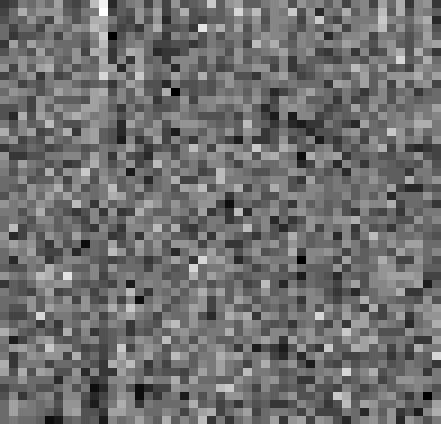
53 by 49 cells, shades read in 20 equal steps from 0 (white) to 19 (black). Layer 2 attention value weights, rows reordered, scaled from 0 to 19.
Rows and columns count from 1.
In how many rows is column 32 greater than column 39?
22
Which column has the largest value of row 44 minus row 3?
36
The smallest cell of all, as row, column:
2, 12
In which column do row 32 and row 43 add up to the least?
33
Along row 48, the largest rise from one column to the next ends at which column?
21
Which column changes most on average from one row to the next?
20
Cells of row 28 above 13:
4
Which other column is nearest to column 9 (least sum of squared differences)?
42
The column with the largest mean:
34
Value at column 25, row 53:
10
